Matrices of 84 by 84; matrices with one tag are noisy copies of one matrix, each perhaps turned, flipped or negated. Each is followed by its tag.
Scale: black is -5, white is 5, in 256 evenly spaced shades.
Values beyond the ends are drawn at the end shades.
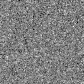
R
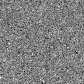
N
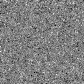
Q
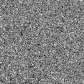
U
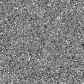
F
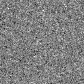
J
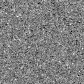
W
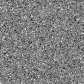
F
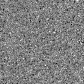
N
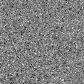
U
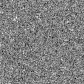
W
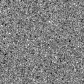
U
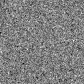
J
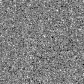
R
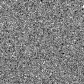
N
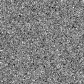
F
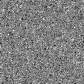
Q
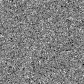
R
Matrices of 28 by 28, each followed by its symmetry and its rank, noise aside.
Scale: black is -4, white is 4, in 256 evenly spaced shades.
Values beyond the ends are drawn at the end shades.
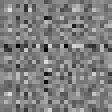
no symmetry, rank four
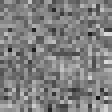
no symmetry, rank eight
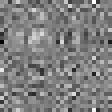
no symmetry, rank four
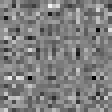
no symmetry, rank four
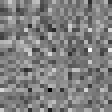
antisymmetric, rank four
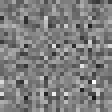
no symmetry, rank six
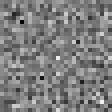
symmetric, rank eight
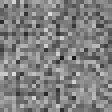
no symmetry, rank eight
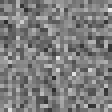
symmetric, rank eight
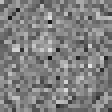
symmetric, rank eight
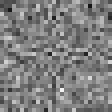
no symmetry, rank six
